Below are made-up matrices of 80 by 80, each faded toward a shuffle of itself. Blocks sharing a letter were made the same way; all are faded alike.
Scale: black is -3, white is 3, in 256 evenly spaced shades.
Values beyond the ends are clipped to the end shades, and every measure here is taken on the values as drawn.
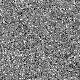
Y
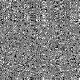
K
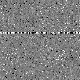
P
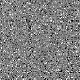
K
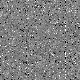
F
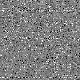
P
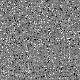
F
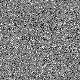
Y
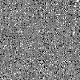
K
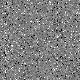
F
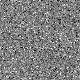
Y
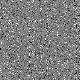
F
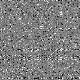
P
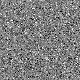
Y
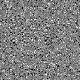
K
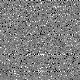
P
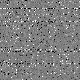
P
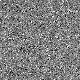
Y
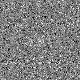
Y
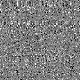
K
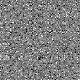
K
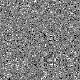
K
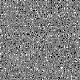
K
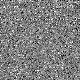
Y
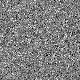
Y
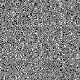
K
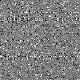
P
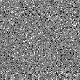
K
